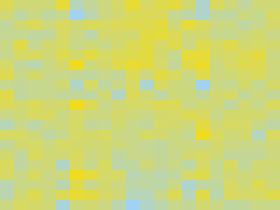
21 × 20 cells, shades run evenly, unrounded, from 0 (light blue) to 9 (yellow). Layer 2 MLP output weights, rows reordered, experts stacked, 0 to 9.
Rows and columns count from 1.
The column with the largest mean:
15
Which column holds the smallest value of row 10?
9
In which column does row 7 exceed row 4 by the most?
6
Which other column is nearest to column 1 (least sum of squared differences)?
16
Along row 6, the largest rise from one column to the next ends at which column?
14
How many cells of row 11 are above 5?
16
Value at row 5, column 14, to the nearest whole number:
5
